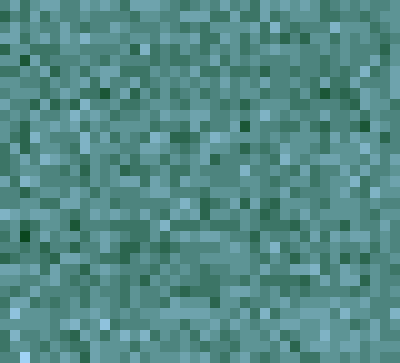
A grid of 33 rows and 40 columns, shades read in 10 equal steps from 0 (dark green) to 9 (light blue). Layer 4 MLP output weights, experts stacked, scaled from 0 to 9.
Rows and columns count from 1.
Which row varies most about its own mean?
13
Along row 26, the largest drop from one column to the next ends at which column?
37
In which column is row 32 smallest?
30
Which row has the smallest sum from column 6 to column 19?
23
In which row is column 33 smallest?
9
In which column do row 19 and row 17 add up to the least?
28
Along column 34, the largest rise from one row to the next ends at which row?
3
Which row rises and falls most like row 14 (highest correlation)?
1
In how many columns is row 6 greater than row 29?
8
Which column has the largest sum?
2
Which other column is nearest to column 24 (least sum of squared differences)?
7
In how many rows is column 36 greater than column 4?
12
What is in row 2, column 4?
6
